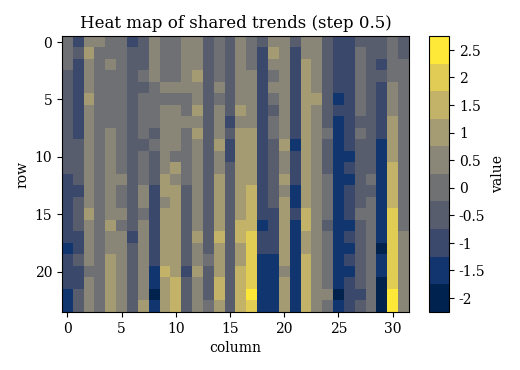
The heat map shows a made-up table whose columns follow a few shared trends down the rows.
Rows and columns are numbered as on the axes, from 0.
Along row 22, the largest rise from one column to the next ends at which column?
30
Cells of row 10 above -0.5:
17
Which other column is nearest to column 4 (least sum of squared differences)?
9
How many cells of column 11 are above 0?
6
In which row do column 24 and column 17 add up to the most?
22
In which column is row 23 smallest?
29
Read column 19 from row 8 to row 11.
0 -0.5 -0.5 -0.5
